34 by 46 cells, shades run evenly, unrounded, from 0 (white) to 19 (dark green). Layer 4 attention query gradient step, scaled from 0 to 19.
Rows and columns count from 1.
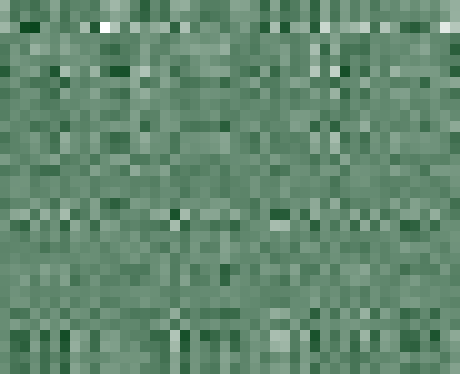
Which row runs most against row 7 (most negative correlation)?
15
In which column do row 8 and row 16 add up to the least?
14
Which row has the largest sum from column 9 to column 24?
31
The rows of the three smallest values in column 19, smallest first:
3, 20, 1
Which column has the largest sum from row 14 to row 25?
18
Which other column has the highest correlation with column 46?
12
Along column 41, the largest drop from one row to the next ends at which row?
33
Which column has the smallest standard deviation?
25
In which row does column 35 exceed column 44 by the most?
7
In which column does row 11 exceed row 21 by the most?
28
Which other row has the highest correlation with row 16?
10
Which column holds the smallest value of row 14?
34
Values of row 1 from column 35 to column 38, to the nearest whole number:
10 13 11 14
